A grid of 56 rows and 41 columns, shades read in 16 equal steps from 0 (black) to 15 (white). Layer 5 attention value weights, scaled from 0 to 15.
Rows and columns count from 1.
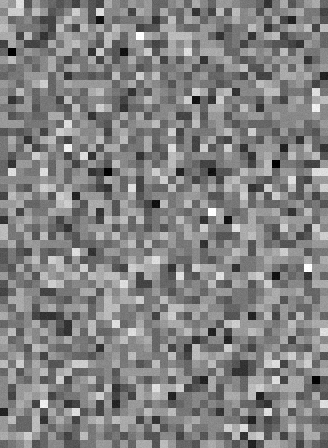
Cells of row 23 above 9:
6
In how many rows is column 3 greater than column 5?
28
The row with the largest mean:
41
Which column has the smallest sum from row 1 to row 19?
16
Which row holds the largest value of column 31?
54
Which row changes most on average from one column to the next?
19
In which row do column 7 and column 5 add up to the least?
40
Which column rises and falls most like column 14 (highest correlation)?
23
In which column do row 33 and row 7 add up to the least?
2
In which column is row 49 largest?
20
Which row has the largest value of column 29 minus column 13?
44
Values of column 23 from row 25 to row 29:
8 8 7 11 8
